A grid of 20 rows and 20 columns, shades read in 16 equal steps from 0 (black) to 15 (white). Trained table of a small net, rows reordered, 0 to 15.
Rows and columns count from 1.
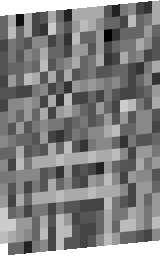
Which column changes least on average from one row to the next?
1
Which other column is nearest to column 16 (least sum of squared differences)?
6
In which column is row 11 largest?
15
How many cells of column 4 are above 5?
13
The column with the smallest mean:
11
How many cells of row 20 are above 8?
4
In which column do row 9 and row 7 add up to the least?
7
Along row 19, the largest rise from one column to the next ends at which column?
8
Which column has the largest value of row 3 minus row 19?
10
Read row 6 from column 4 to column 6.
11 10 5
